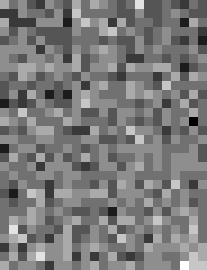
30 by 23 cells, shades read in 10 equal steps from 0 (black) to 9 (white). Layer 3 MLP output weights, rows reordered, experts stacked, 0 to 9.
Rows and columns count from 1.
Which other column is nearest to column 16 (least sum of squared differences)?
11
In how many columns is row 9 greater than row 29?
6
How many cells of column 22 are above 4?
16
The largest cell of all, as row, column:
30, 21
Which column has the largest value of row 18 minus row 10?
10
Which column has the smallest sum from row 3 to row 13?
8
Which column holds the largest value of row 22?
4
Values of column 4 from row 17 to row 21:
5 3 5 4 4
